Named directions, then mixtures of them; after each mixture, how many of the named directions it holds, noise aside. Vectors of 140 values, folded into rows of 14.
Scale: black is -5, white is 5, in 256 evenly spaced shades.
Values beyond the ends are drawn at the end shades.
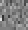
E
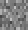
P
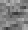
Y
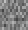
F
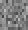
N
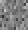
four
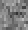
two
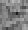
one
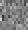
one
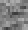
one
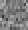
three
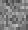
three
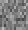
two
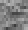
one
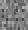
two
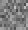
three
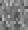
three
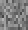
one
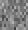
three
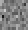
three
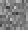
two
